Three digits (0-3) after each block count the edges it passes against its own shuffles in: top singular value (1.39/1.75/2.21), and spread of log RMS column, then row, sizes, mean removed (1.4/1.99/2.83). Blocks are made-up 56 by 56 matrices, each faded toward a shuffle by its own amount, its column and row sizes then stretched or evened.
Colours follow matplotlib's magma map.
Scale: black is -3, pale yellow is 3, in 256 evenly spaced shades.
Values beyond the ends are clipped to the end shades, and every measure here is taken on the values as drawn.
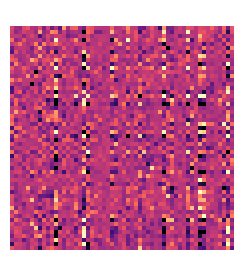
3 3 1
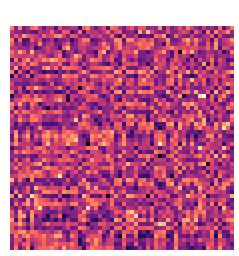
3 0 1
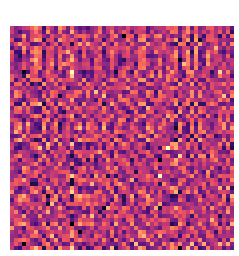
3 2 1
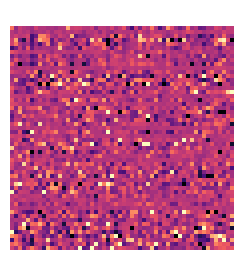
1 0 3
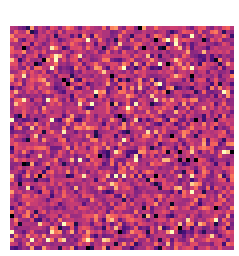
0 0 1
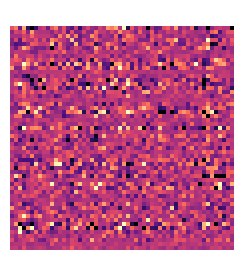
0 1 3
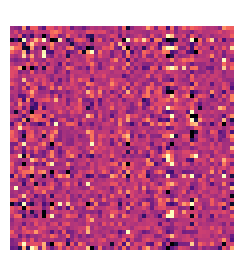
2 3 2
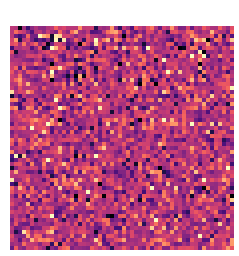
0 0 1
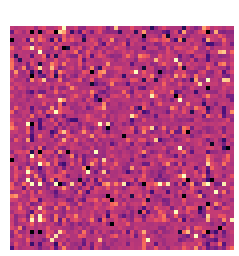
2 1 0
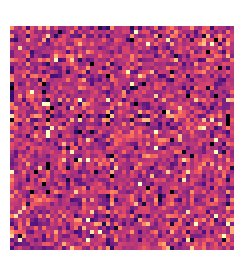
2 1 0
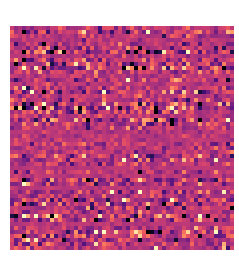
1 1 3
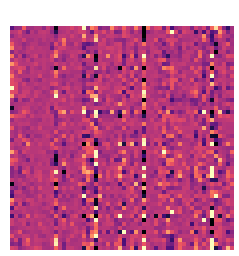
3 3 1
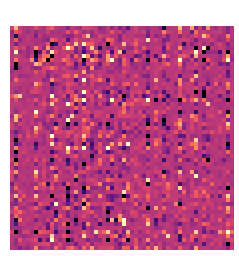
0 3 1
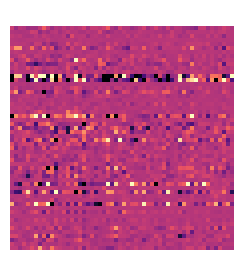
2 1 3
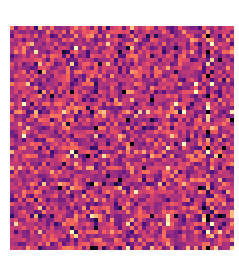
1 1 1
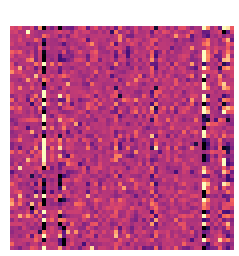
3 3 0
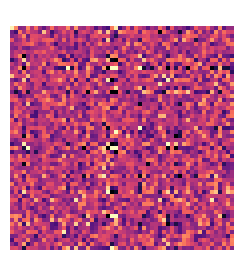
3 2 2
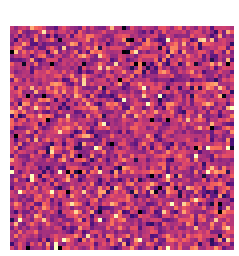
0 0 1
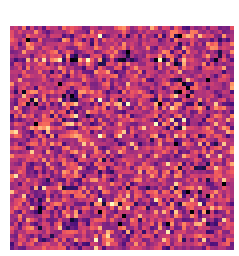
2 1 1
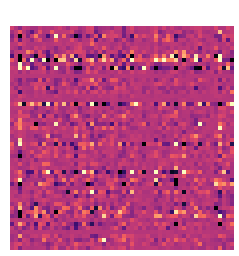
1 2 3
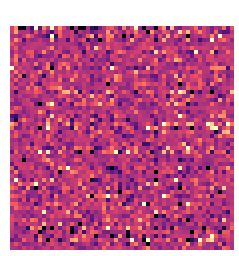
0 1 2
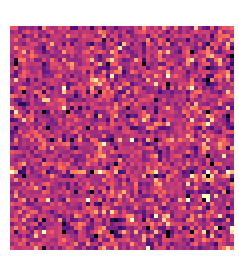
0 2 1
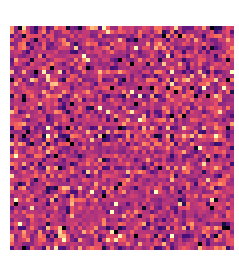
2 0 1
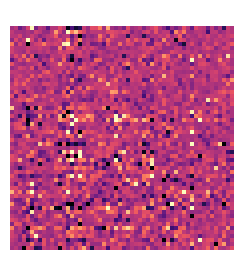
1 2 2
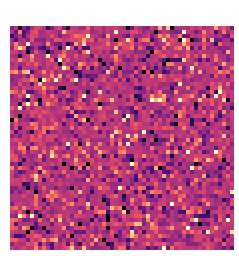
0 0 0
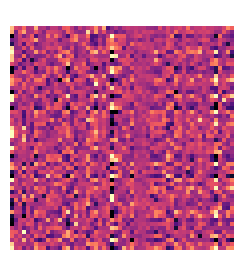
3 3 1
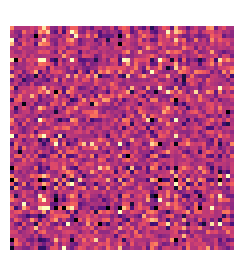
3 2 2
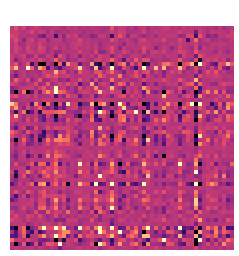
3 3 3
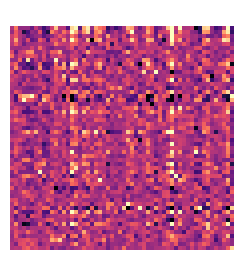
3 2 2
